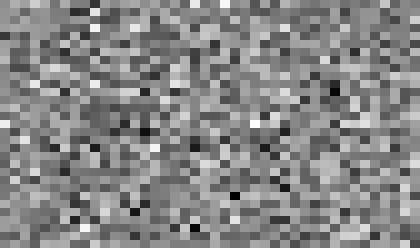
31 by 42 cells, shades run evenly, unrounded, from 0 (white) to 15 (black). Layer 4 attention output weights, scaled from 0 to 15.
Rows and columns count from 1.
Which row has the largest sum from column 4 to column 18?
17
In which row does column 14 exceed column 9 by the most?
29
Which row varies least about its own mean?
31
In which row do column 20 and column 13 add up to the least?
1
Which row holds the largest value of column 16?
10
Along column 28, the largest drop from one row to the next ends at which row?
15
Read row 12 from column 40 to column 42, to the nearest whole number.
5 10 9
